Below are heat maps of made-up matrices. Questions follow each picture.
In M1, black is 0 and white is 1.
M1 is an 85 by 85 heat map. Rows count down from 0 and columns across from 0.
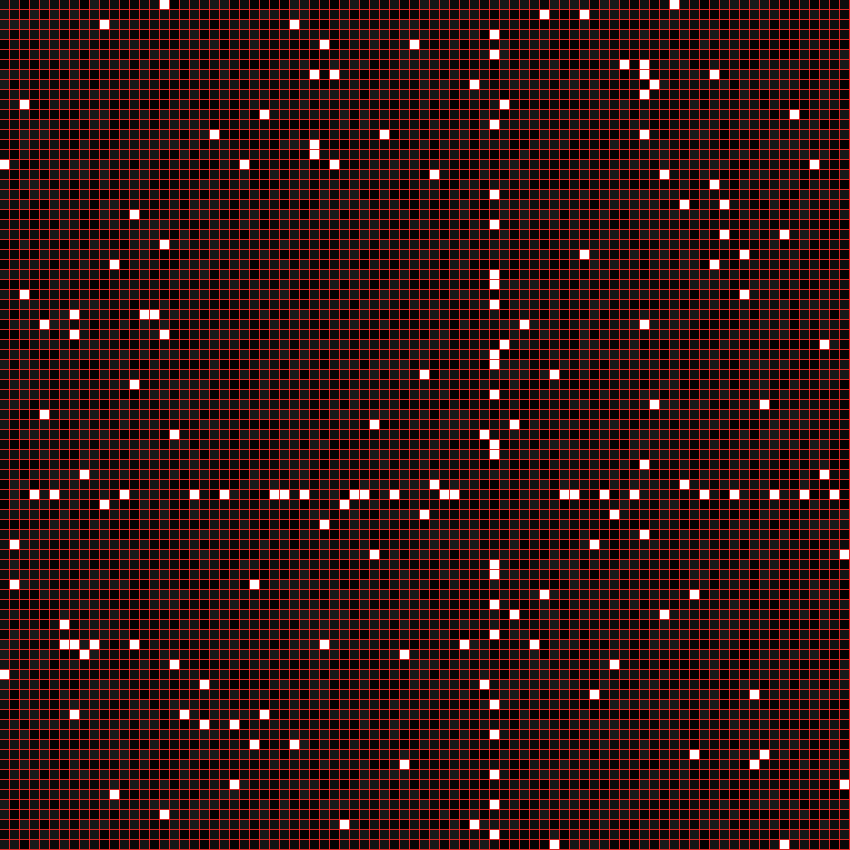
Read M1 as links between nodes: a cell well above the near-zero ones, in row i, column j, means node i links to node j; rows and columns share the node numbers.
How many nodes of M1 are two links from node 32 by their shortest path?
7
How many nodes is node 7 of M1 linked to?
4
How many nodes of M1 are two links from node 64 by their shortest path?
8
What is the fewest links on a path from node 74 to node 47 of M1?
7
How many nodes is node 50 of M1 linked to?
2
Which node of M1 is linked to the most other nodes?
node 49
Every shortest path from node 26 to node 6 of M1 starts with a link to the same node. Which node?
node 71
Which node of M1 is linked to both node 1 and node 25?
node 58
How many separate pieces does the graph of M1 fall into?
4
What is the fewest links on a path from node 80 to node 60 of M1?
2
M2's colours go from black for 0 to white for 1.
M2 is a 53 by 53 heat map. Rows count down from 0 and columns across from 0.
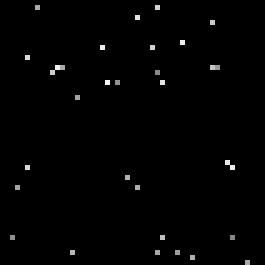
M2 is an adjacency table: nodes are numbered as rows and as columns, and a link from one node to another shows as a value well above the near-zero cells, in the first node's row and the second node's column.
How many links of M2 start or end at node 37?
2
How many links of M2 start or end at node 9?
2
